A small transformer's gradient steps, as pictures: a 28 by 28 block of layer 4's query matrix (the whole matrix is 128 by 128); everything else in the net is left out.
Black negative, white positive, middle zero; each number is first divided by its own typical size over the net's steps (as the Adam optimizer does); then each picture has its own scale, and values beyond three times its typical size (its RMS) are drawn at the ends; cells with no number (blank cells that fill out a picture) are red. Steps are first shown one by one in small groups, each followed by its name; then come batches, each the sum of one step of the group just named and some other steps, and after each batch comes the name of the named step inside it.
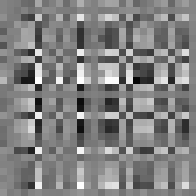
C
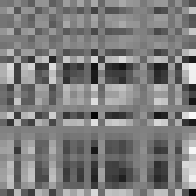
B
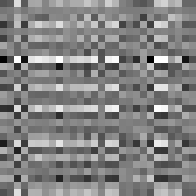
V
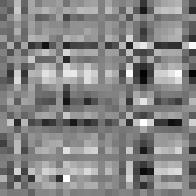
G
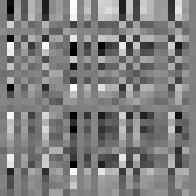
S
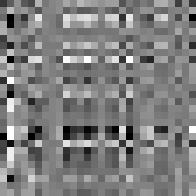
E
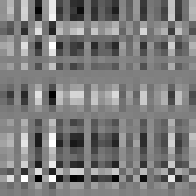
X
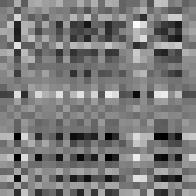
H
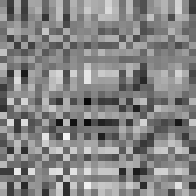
G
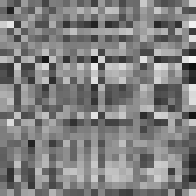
S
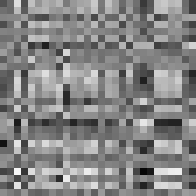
G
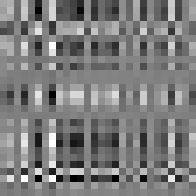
X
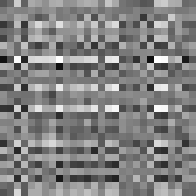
V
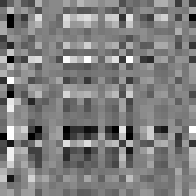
E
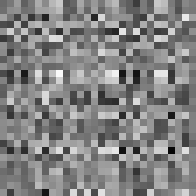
C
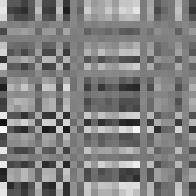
C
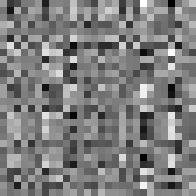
S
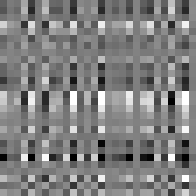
X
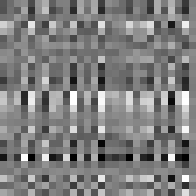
H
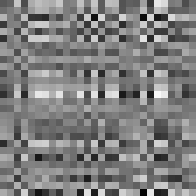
H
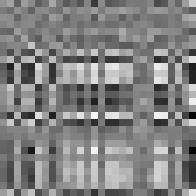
C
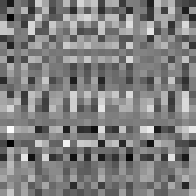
E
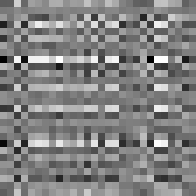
V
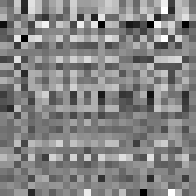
V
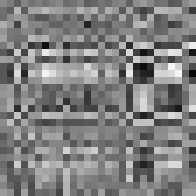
G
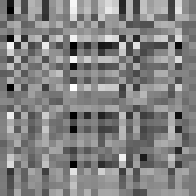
S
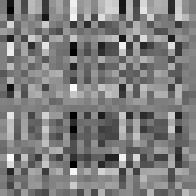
S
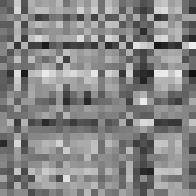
G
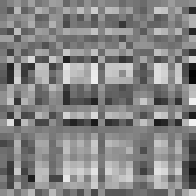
G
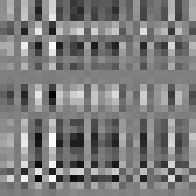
X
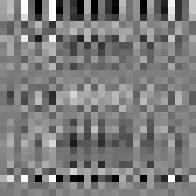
X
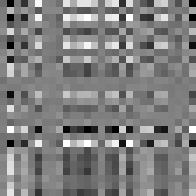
E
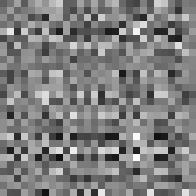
H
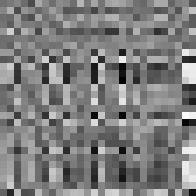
B
